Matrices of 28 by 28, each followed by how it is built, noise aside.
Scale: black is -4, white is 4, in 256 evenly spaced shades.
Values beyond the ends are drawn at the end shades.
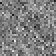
Toeplitz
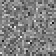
noise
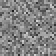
Toeplitz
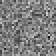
repeating rows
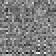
low rank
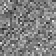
Hankel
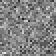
Hankel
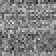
blocks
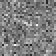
low rank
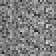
repeating rows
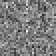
noise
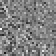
lower triangular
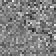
upper triangular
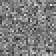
noise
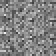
repeating rows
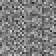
repeating rows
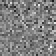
upper triangular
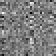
low rank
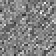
Hankel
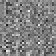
low rank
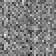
repeating rows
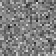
noise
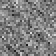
Toeplitz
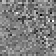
upper triangular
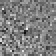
lower triangular
